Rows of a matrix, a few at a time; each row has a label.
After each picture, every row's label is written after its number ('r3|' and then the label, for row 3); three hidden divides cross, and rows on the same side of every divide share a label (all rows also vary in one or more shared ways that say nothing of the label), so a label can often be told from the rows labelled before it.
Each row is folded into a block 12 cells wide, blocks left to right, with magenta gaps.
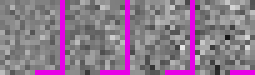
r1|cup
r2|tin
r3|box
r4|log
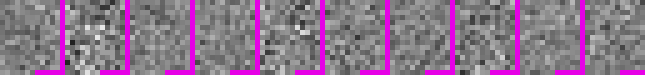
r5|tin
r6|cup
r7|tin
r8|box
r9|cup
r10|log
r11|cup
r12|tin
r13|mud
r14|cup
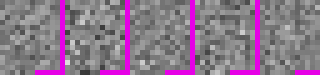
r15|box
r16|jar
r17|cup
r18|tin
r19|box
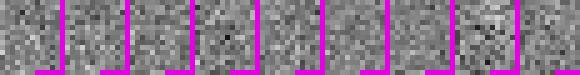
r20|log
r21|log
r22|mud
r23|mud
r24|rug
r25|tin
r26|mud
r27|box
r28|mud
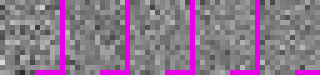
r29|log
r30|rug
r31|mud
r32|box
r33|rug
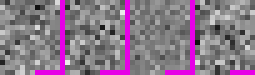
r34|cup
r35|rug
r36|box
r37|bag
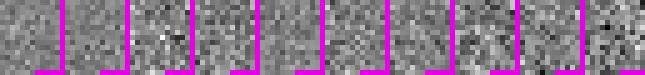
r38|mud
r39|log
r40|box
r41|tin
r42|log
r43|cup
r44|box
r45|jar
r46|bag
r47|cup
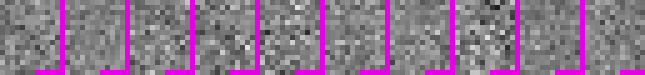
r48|cup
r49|cup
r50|rug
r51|tin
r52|rug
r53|log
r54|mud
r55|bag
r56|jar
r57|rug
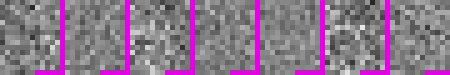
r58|tin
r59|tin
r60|jar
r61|tin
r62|rug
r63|tin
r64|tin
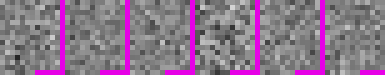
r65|log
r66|rug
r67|tin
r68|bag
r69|mud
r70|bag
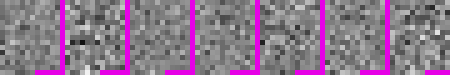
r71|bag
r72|cup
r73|cup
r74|tin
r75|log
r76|box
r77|tin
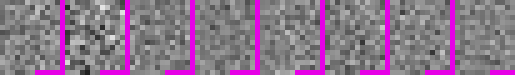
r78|log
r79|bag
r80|tin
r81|tin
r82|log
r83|bag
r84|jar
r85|box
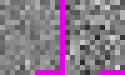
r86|mud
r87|box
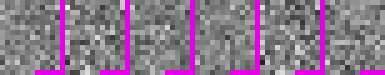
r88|tin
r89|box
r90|mud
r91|bag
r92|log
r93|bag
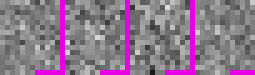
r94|rug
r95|box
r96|tin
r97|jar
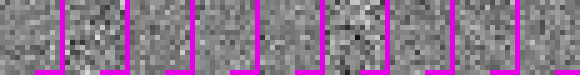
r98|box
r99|cup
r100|box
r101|tin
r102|mud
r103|box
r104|log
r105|rug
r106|tin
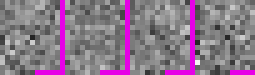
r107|rug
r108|tin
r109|cup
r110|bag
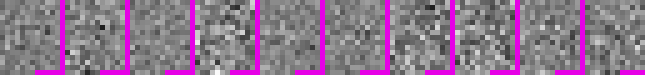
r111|jar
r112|rug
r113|rug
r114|cup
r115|jar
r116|log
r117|bag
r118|tin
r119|mud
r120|tin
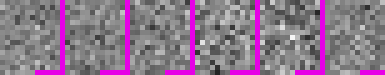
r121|log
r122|bag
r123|cup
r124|rug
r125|jar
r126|bag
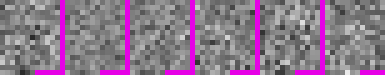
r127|log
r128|cup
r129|box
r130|box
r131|mud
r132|jar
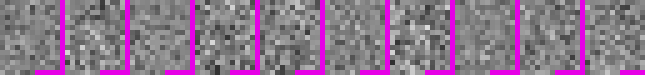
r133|box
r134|log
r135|rug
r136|bag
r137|jar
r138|log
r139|box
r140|mud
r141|tin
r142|tin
